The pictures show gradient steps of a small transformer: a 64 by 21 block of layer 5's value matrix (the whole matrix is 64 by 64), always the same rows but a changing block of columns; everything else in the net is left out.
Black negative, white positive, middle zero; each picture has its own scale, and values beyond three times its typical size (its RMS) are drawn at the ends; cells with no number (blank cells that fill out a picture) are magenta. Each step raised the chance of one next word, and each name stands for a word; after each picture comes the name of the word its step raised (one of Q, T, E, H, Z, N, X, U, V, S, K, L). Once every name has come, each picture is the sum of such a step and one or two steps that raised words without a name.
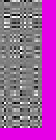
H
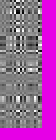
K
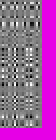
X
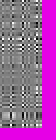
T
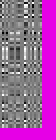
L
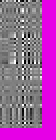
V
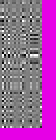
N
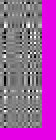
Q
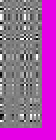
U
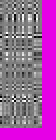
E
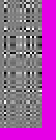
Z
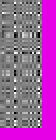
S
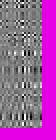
X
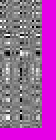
S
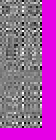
X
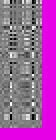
N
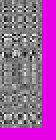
U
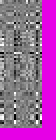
S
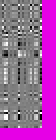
Z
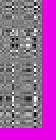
K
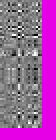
N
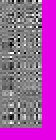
H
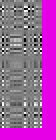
H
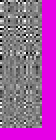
H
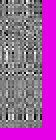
L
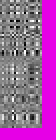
K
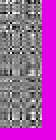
S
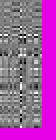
N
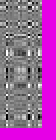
X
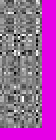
K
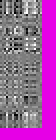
K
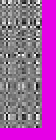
N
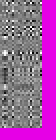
S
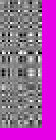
S
